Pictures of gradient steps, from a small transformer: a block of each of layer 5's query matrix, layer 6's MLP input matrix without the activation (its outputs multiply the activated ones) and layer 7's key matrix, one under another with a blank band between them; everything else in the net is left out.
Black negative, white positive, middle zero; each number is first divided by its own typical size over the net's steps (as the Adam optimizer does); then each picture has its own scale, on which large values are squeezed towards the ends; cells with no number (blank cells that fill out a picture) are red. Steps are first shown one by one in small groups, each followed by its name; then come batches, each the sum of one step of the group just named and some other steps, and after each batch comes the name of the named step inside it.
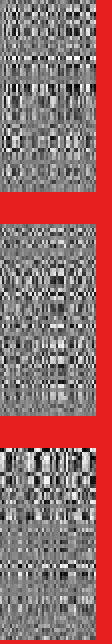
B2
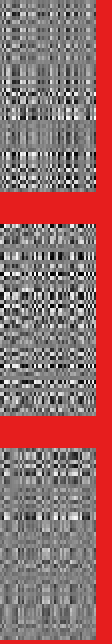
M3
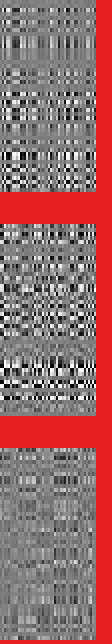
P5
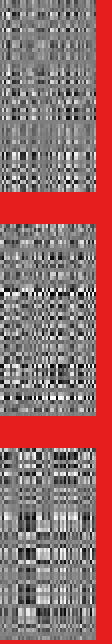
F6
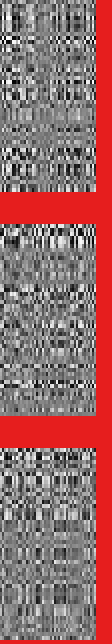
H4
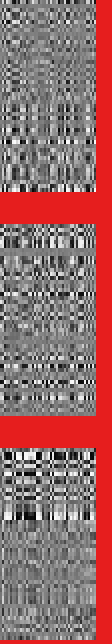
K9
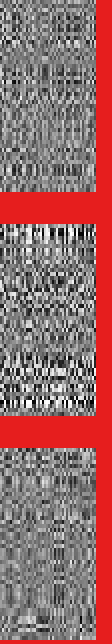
H4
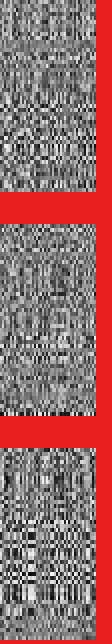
B2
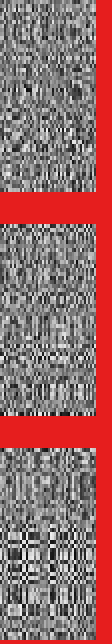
B2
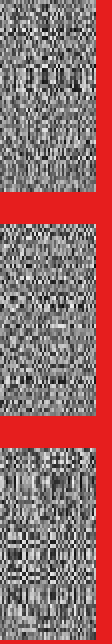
B2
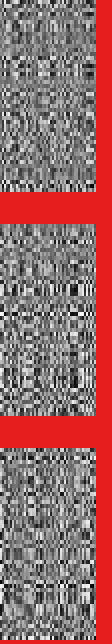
P5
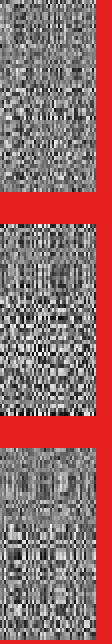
P5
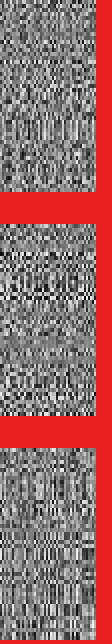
F6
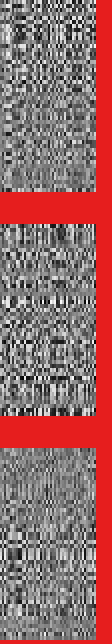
P5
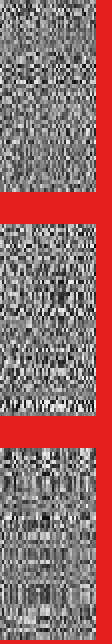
K9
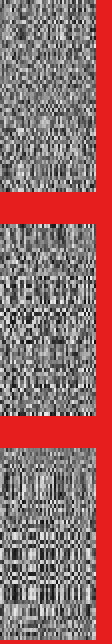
P5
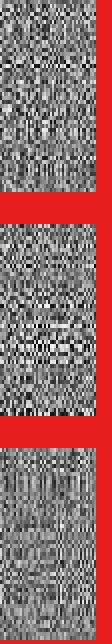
F6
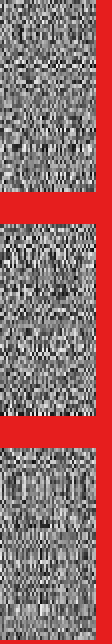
K9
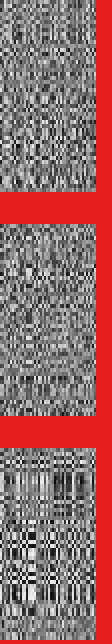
M3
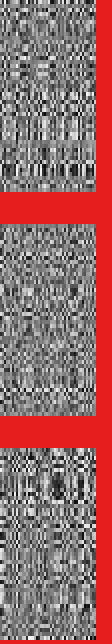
B2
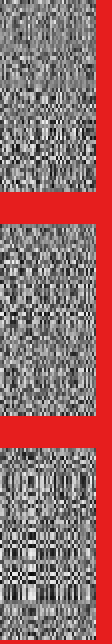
P5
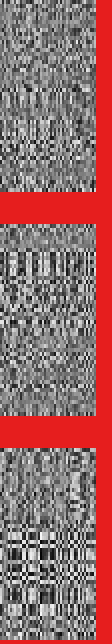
B2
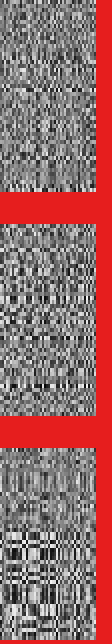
P5
